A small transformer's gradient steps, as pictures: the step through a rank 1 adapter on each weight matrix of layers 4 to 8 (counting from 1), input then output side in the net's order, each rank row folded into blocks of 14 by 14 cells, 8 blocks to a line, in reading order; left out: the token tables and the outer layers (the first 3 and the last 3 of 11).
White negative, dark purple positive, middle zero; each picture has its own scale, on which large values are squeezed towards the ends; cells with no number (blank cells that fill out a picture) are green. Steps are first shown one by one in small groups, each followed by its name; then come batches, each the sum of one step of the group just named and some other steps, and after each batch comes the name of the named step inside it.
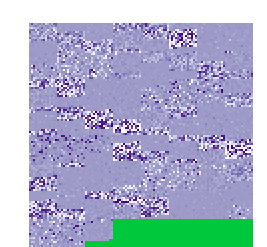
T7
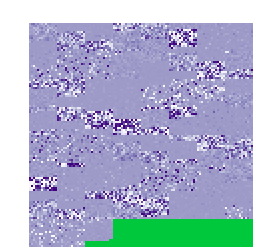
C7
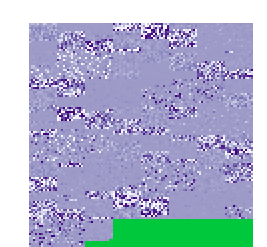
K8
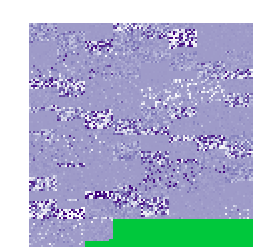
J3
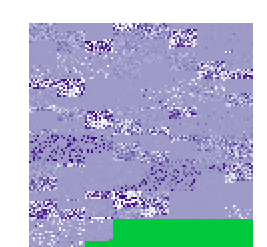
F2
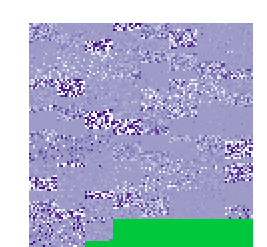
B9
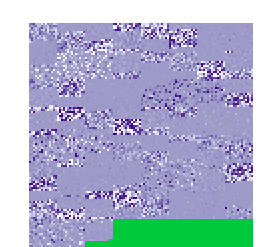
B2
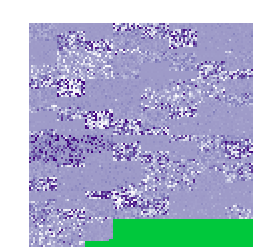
F2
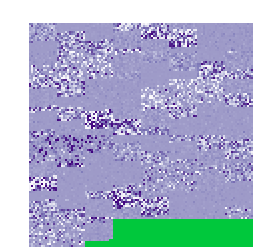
C7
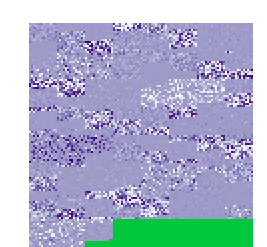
F2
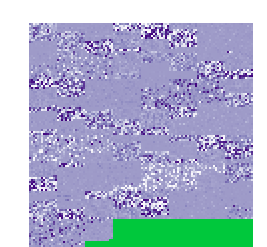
K8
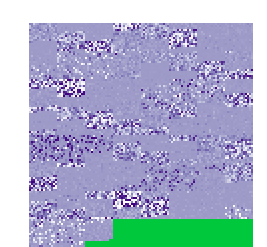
F2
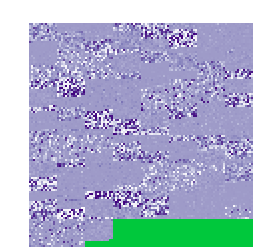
J3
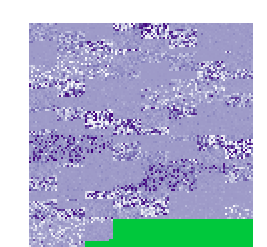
F2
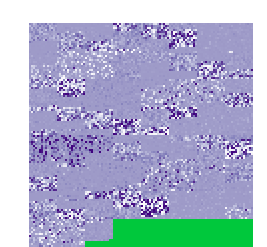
C7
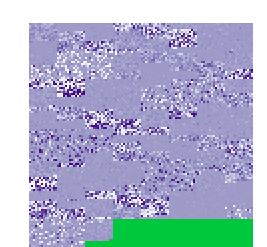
F2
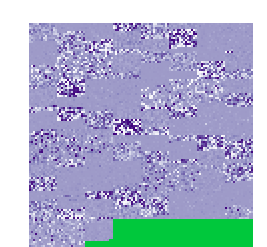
B2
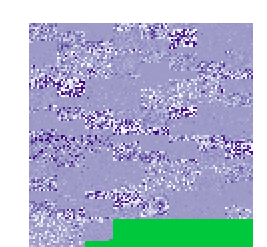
T7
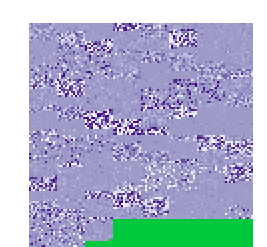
B9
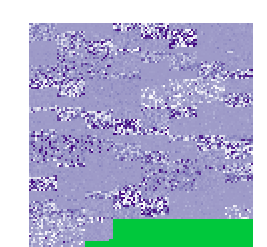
C7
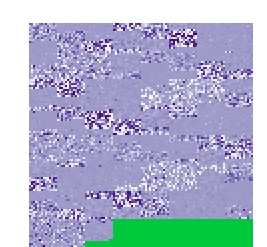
B9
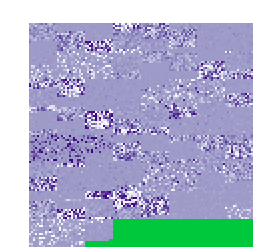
F2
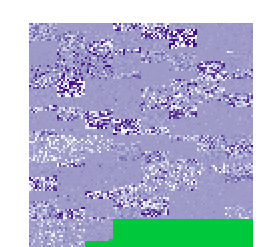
C7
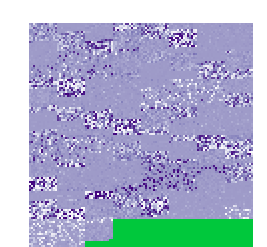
J3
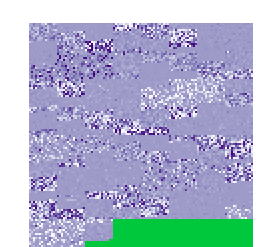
F2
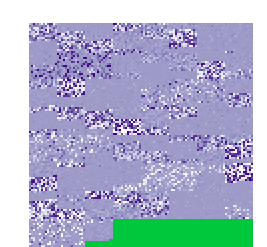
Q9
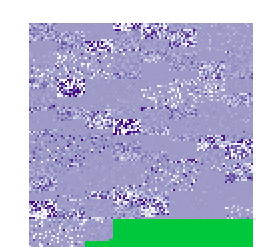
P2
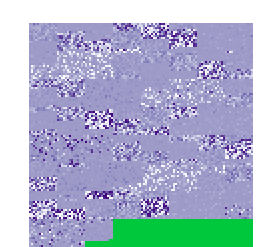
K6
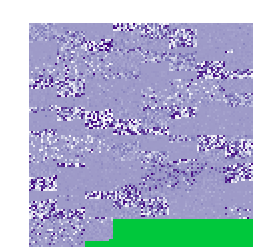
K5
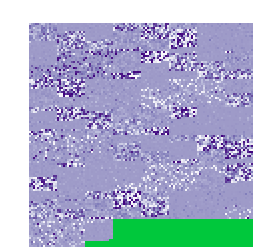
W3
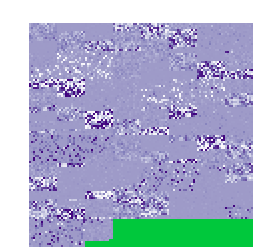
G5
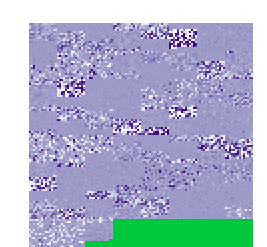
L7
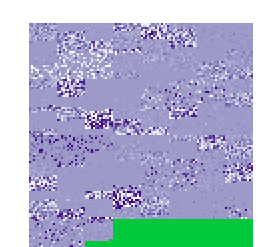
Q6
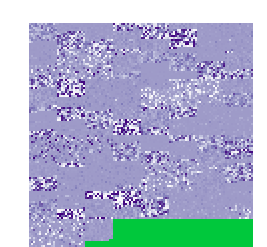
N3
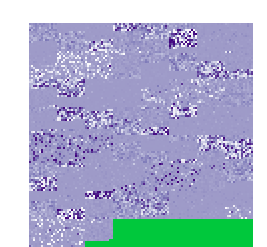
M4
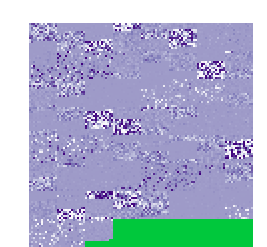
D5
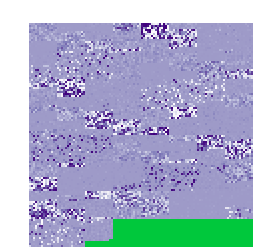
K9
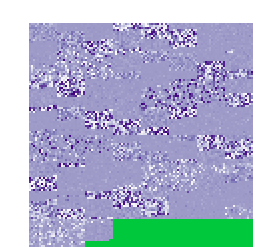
P2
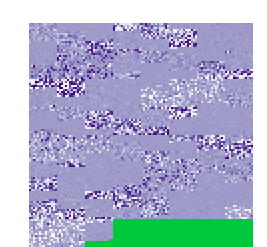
L7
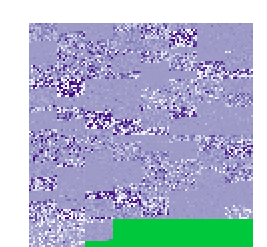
W3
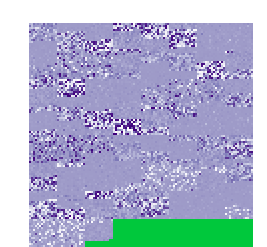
Q9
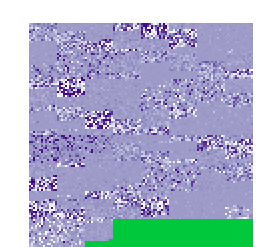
K9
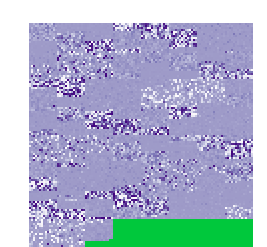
K6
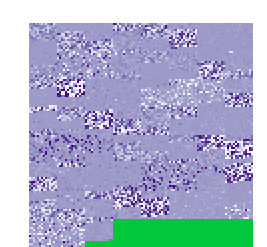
Q9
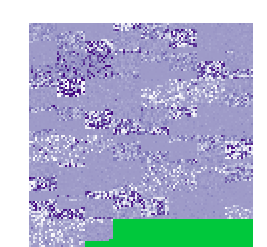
P2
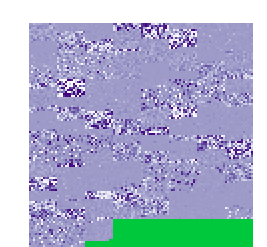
K9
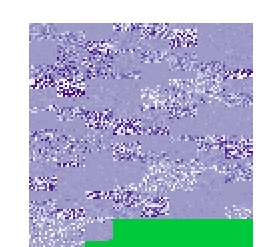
W3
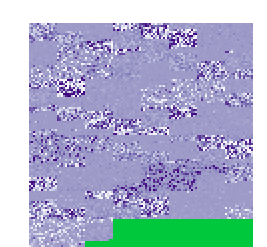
G5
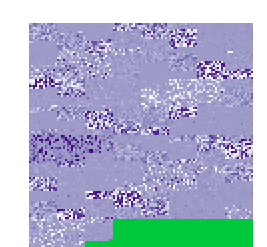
M4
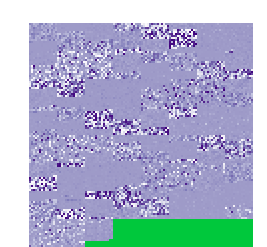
L7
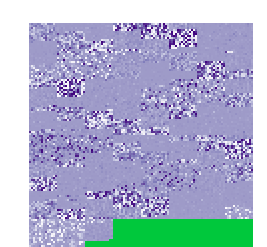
M4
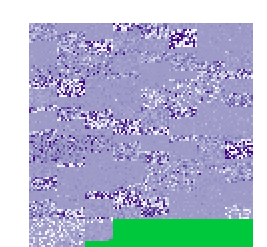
N3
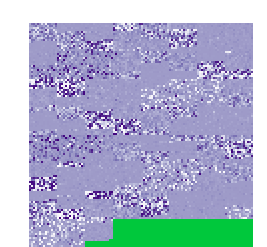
D5
